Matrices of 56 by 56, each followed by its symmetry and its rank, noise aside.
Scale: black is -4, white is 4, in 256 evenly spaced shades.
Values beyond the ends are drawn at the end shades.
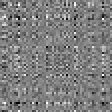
no symmetry, rank three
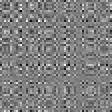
symmetric, rank two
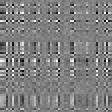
no symmetry, rank one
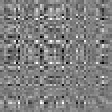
antisymmetric, rank two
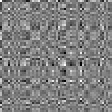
symmetric, rank two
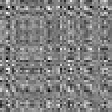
antisymmetric, rank two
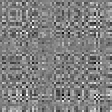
symmetric, rank two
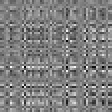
no symmetry, rank two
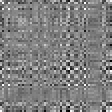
symmetric, rank two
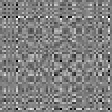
symmetric, rank two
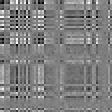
symmetric, rank one
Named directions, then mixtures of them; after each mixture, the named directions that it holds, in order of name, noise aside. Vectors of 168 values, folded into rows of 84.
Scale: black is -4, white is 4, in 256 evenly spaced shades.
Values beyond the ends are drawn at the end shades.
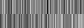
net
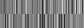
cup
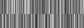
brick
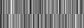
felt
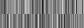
brick, cup.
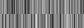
brick.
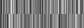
cup, felt.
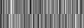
felt.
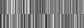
brick, felt.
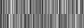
cup, felt.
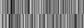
brick, felt.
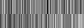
net.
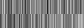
net.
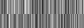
brick, cup.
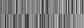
cup, net.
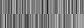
cup, net.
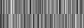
felt.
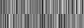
cup, felt.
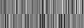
cup.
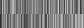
felt, net.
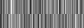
felt.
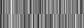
felt.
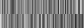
felt, net.
